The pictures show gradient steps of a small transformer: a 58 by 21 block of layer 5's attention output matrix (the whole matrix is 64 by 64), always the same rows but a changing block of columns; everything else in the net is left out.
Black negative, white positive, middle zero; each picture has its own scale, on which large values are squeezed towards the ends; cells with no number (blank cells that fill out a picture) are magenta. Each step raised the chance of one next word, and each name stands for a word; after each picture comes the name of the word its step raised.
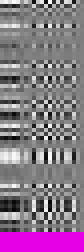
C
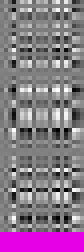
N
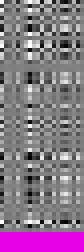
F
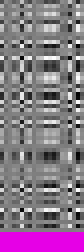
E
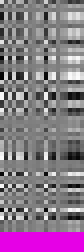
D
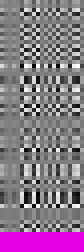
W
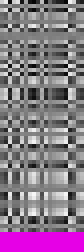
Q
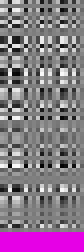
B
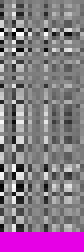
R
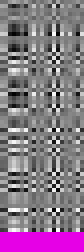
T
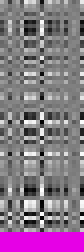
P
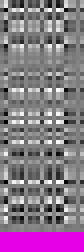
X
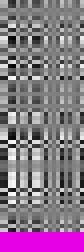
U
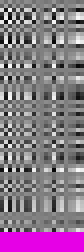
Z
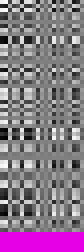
Q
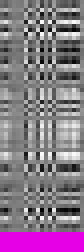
R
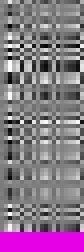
E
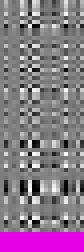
B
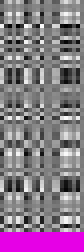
B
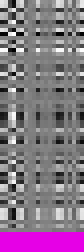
R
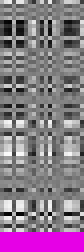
P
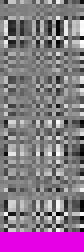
P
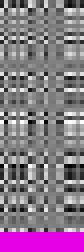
X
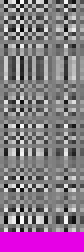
F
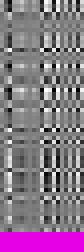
N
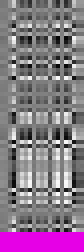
U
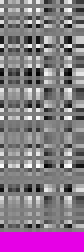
B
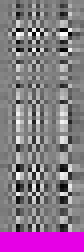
R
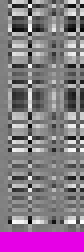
F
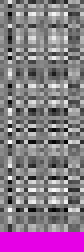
T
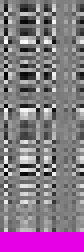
D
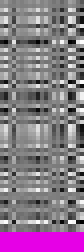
D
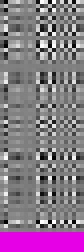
F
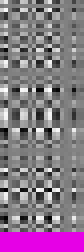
N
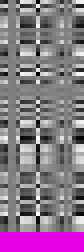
Q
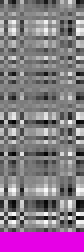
P
